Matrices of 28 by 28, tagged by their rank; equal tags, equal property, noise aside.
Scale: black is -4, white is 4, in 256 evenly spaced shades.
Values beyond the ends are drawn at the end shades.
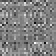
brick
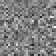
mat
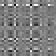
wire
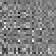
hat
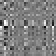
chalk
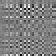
wire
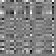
chalk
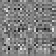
brick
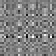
chalk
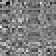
hat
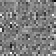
mat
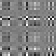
wire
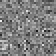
mat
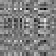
chalk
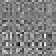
brick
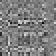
brick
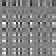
wire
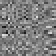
hat
